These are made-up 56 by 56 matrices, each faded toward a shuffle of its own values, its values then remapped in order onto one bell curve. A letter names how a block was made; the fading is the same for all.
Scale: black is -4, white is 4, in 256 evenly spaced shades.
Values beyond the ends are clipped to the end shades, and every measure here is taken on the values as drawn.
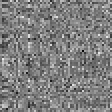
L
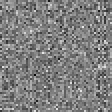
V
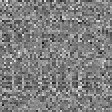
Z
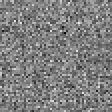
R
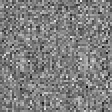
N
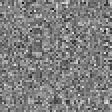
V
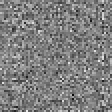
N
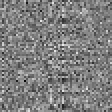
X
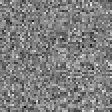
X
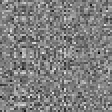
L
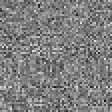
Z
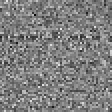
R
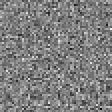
N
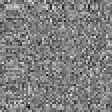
X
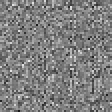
V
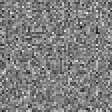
V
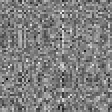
L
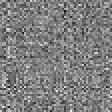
L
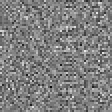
N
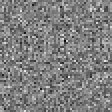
N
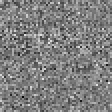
R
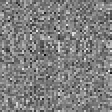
X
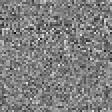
R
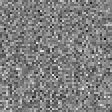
N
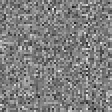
V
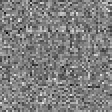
Z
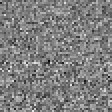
R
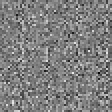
V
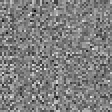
V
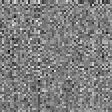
L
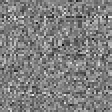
Z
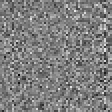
V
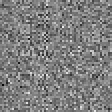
X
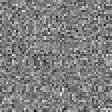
L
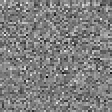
Z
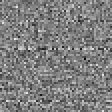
R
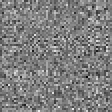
V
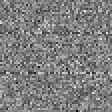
R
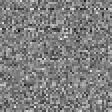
R
